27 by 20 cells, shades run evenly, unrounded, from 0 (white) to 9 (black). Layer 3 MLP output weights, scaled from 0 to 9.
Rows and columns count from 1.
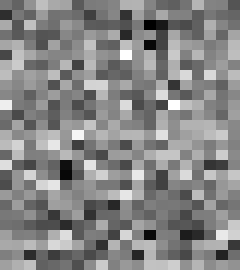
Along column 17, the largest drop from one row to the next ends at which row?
25
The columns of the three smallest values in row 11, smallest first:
15, 1, 11
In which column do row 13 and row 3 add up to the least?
18
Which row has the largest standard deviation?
24
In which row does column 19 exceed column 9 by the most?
9
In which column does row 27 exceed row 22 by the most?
7
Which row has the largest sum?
26
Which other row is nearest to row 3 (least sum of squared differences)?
22
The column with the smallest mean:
20
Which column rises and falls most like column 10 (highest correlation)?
17
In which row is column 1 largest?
2
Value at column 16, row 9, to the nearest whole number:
3
